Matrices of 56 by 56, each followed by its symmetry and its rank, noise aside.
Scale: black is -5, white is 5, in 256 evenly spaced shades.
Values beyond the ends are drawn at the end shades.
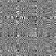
no symmetry, rank four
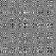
no symmetry, rank four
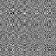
no symmetry, rank three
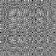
symmetric, rank five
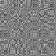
symmetric, rank four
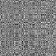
antisymmetric, rank four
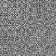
symmetric, rank four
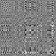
symmetric, rank three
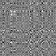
symmetric, rank four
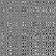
no symmetry, rank three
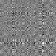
symmetric, rank three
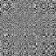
symmetric, rank four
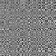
no symmetry, rank four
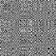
symmetric, rank five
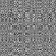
antisymmetric, rank four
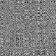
no symmetry, rank five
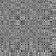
symmetric, rank three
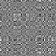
symmetric, rank three
